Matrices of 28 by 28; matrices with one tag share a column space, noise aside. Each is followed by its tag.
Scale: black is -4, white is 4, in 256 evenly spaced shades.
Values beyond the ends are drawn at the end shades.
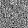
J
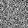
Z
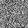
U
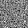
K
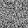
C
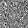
C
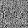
J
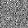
Z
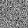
Z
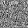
C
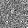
K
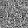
J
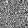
U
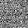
K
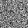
K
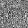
J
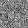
J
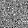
K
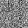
Z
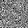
K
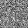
Z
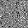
J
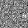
J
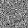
U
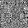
J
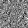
U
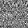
C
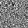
C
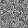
U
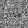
J
